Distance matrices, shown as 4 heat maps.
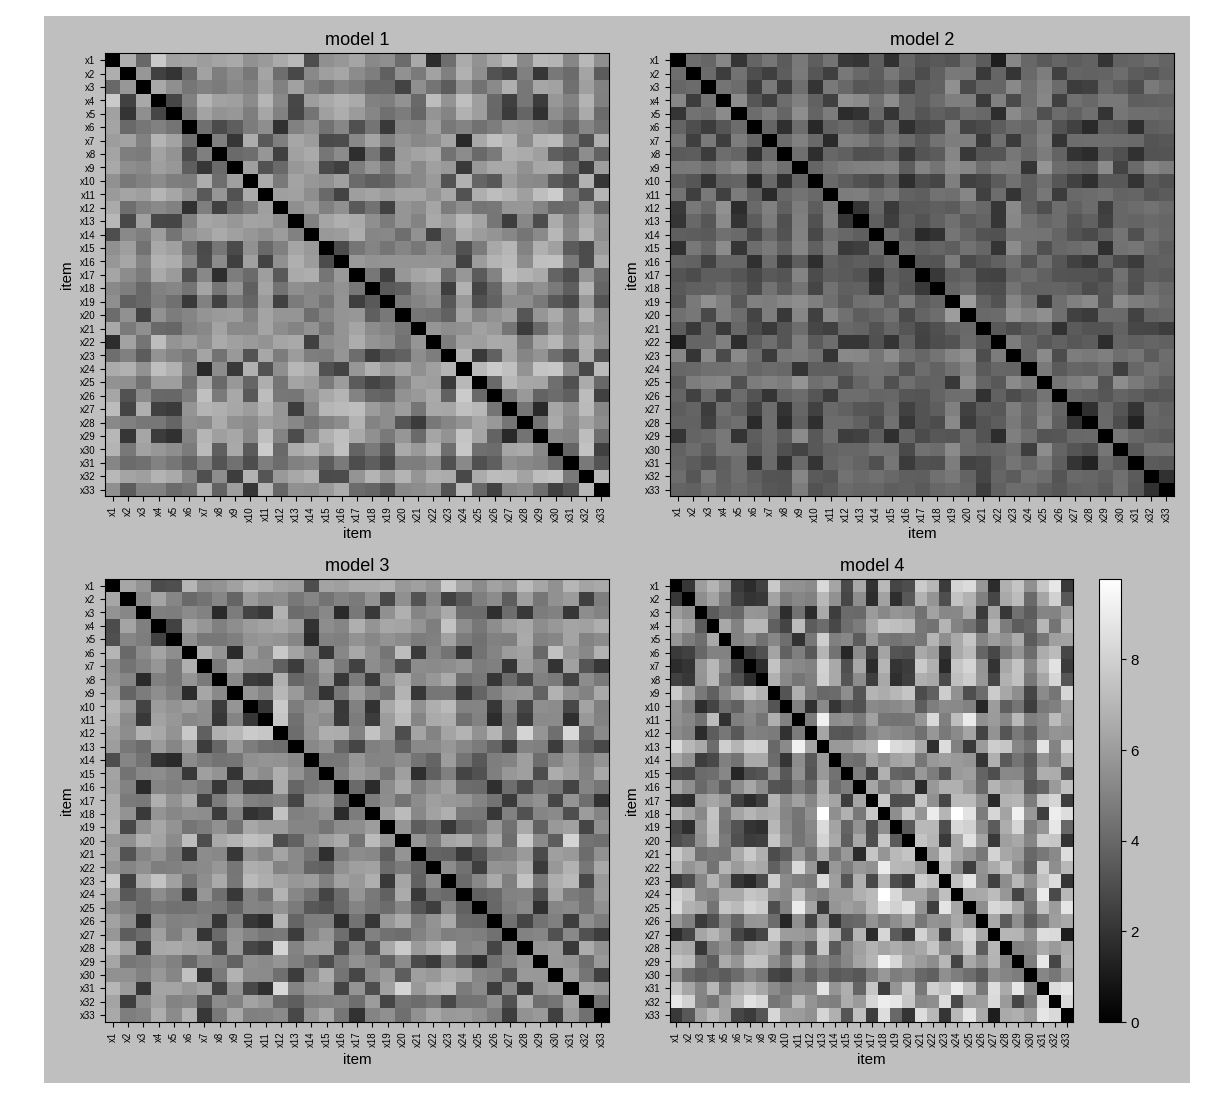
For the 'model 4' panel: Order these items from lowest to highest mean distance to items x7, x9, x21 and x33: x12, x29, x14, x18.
x12, x14, x29, x18
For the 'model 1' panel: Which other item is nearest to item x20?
x3
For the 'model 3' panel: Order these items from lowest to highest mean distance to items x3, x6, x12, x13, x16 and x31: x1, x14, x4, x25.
x25, x14, x4, x1
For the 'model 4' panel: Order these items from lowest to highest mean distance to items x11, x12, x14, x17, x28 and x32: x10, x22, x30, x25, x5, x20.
x10, x30, x5, x20, x22, x25
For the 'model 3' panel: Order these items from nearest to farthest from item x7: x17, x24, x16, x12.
x17, x12, x16, x24
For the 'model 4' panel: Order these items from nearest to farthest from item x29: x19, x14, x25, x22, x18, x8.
x14, x22, x25, x8, x19, x18
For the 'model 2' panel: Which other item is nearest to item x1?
x22
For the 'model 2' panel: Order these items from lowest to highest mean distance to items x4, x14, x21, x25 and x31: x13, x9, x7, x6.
x6, x7, x13, x9
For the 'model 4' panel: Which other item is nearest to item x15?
x6
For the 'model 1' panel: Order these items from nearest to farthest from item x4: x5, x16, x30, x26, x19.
x5, x26, x19, x30, x16
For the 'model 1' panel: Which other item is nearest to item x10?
x33
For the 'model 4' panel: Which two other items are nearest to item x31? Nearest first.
x18, x16
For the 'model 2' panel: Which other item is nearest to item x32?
x33
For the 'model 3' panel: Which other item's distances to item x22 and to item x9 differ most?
x6
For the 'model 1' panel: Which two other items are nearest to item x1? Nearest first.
x22, x14
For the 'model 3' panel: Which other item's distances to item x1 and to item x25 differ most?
x29
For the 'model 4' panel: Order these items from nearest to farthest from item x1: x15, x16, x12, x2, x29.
x2, x15, x12, x16, x29
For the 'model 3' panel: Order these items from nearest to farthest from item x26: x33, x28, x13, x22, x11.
x11, x28, x13, x33, x22
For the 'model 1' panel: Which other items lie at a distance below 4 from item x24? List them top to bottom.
x7, x9, x11, x15, x16, x32
